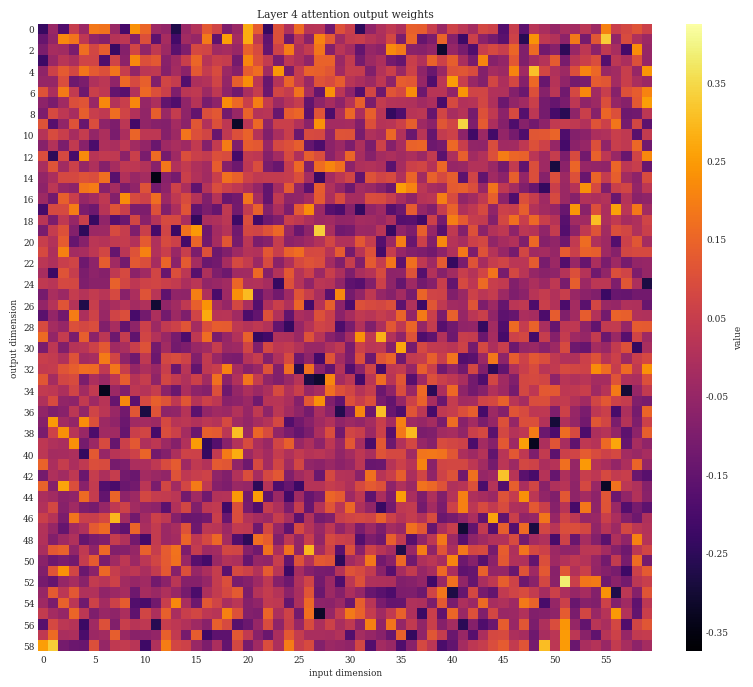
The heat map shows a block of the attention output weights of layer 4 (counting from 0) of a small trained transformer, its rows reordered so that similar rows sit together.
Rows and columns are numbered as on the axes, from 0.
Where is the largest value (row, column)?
52, 51
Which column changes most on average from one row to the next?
35
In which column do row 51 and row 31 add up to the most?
6
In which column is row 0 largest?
20
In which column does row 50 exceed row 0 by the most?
13
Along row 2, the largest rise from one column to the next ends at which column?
58
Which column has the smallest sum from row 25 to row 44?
43
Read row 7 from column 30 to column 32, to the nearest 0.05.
0 0.15 -0.1
